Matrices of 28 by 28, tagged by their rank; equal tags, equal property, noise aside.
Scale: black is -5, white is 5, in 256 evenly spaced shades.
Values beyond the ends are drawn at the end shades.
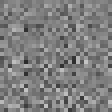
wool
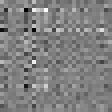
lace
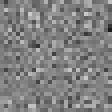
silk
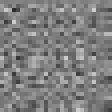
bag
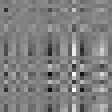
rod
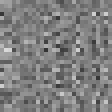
bag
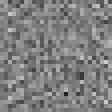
silk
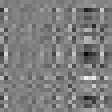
lace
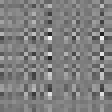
rod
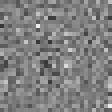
silk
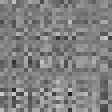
bag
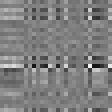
rod
